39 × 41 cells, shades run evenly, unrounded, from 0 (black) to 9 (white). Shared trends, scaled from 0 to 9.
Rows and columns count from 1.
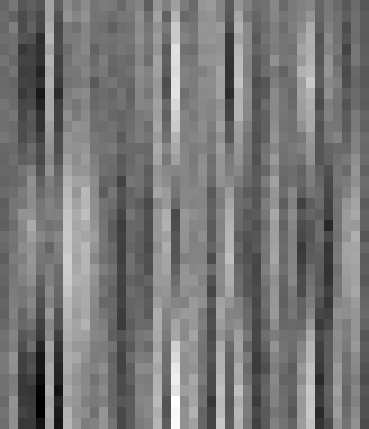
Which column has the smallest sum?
5
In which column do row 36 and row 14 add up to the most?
20
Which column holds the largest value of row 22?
8
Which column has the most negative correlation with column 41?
12
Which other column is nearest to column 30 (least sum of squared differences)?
15
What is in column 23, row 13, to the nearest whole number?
5
